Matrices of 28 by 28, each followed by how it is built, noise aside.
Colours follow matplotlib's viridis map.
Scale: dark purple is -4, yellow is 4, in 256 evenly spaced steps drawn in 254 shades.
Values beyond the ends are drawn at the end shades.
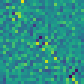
banded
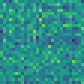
blocks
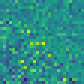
lower triangular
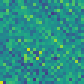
Toeplitz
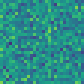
repeating rows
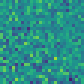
lower triangular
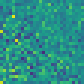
lower triangular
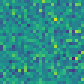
repeating rows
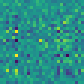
low rank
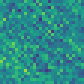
Toeplitz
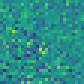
lower triangular
